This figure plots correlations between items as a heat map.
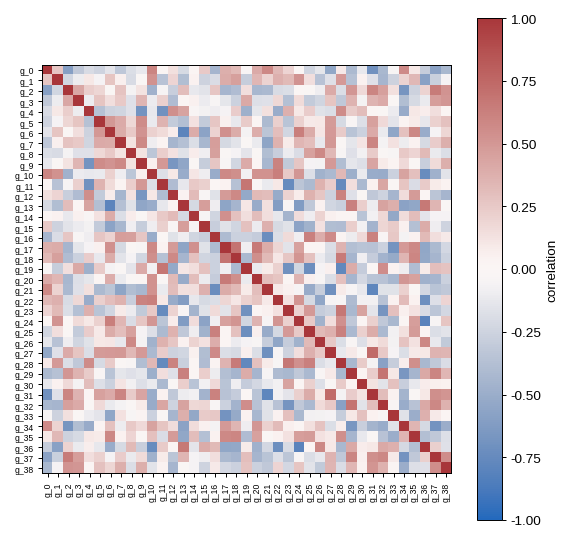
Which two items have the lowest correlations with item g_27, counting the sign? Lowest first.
g_21, g_0
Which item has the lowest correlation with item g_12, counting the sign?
g_9
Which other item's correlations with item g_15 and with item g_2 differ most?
g_31
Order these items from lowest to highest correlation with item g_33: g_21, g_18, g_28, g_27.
g_18, g_28, g_21, g_27
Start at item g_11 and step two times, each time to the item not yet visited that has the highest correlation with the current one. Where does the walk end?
g_32
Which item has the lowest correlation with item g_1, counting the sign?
g_36
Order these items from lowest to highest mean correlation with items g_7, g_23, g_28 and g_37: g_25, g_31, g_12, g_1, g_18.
g_12, g_18, g_1, g_31, g_25
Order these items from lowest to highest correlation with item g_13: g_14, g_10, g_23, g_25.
g_10, g_25, g_14, g_23
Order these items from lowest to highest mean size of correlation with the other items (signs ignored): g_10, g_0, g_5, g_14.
g_14, g_5, g_0, g_10
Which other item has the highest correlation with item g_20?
g_17
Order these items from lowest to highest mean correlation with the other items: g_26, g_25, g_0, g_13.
g_13, g_0, g_26, g_25
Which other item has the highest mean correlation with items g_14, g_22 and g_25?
g_6
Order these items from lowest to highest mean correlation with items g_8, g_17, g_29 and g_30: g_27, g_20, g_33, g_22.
g_22, g_33, g_20, g_27
